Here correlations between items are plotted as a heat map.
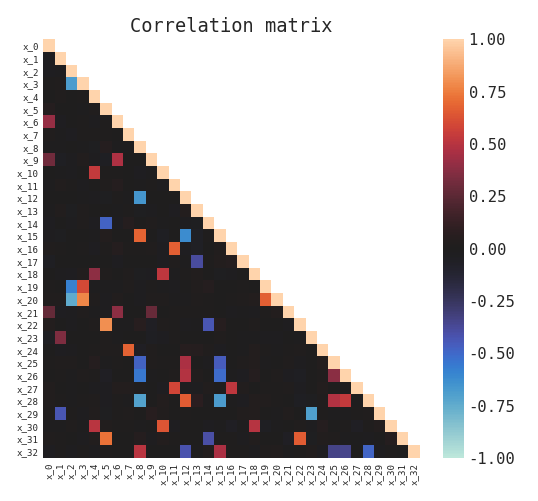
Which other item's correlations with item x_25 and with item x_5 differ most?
x_22
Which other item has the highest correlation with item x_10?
x_30
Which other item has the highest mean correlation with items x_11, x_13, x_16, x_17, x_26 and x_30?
x_27
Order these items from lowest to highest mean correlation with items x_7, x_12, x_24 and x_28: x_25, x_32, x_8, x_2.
x_8, x_32, x_2, x_25
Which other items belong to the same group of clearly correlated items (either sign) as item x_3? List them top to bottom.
x_2, x_19, x_20
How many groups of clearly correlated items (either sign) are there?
9
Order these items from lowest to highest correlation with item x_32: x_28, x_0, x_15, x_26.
x_28, x_26, x_0, x_15
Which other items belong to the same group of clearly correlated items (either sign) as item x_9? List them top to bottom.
x_0, x_6, x_21
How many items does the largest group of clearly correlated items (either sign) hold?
7
